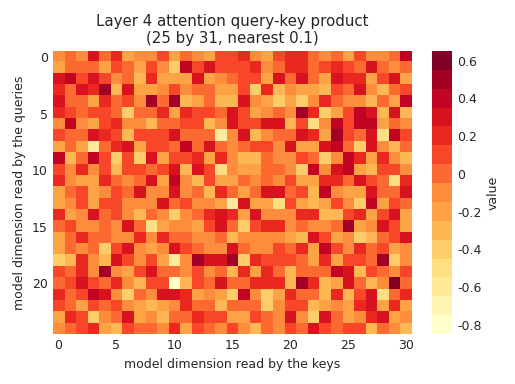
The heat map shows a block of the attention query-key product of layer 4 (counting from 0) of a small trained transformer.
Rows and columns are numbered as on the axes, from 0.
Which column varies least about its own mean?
2
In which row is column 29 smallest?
11
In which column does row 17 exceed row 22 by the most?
23
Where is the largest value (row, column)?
20, 29
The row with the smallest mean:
13
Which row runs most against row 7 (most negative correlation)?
18
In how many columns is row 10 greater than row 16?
16
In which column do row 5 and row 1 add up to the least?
10
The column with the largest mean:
24
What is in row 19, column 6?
-0.2
